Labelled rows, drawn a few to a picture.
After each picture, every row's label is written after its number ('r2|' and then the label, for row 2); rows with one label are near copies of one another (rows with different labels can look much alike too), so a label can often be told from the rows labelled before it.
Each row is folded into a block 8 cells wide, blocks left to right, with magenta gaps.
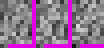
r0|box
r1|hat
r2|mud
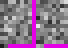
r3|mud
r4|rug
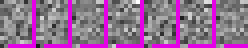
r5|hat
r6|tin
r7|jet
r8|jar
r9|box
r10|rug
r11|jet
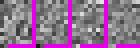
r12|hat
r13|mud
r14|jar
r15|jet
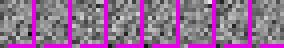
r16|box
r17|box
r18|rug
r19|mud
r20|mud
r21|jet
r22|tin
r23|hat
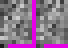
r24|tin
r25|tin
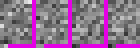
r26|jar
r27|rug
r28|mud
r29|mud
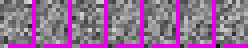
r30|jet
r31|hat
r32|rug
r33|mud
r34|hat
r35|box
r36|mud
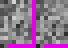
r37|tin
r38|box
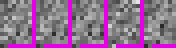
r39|mud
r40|mud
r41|box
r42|jar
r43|tin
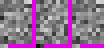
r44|jet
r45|mud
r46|jet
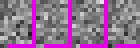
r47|box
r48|rug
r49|jar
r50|mud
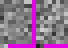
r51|jet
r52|mud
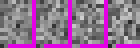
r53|tin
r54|tin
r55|rug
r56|hat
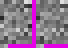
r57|jet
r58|jet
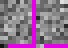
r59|mud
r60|jet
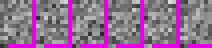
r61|mud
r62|rug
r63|box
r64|jet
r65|jet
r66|tin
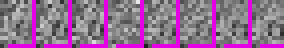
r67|tin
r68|hat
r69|hat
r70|jar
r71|mud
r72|mud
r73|box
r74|box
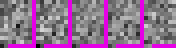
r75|tin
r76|mud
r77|mud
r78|box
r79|rug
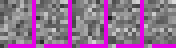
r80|tin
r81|rug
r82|hat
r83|jet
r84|jar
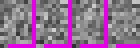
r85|hat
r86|rug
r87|tin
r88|jet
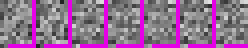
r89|box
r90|hat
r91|jar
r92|rug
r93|jet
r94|jet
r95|rug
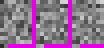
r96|hat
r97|jet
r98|rug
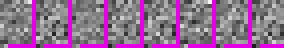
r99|jar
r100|box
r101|jet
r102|mud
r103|box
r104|jar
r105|hat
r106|box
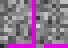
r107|mud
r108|rug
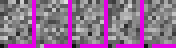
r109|mud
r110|jar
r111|mud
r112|tin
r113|mud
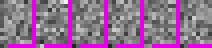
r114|hat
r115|jar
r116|mud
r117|mud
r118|rug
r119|box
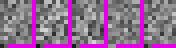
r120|mud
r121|mud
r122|hat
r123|rug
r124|mud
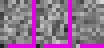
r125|mud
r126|hat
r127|jar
